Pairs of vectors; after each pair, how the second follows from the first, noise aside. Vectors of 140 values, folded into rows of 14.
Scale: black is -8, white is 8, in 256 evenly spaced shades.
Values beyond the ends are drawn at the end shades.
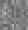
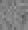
reversed, negated, shrunk.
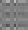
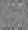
reversed, negated, shrunk.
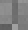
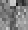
reversed, scaled up.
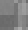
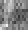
wrapped around, scaled up.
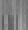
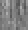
reversed.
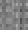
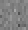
wrapped around, partly zeroed.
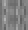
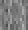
reversed.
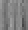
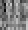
reversed, scaled up.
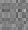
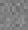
wrapped around, shrunk.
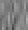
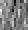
reversed, scaled up.
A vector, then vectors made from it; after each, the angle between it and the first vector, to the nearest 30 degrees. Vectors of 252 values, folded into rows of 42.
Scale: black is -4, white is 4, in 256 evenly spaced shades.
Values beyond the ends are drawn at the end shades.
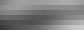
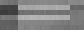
90 degrees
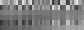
60 degrees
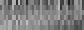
120 degrees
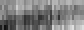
30 degrees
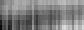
30 degrees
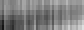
30 degrees
